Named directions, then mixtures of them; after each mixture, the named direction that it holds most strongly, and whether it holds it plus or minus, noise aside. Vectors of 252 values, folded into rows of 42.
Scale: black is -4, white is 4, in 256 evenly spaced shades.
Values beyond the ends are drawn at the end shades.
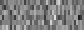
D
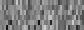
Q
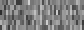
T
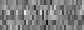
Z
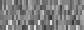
Q, minus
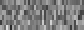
D, plus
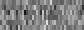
Z, minus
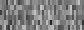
T, plus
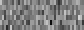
D, minus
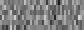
D, minus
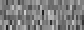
Q, plus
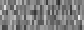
D, minus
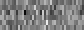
Z, minus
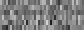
D, minus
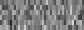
D, plus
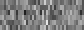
Z, minus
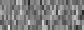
T, minus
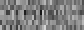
Z, minus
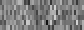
T, minus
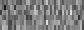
T, plus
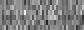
Z, plus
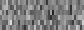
Q, minus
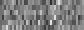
D, plus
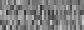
T, minus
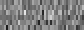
Q, plus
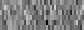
Z, plus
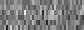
Z, plus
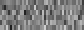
Z, minus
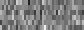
T, minus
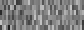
T, plus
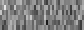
T, minus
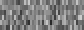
D, minus
